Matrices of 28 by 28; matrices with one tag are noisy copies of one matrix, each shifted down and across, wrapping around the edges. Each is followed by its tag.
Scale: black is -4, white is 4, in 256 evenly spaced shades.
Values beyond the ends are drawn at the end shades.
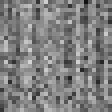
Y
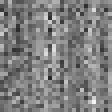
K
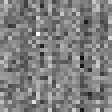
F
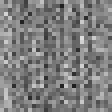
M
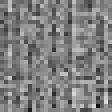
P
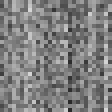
M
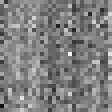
M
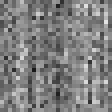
K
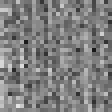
P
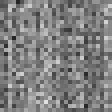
M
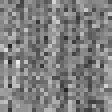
K
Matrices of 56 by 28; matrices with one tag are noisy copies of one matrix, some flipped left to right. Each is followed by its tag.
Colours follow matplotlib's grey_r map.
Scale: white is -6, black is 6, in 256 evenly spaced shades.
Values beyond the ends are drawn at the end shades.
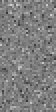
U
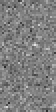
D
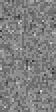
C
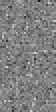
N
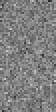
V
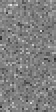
U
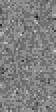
C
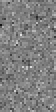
C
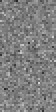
N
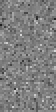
C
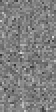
N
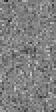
V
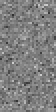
U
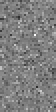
C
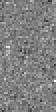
V
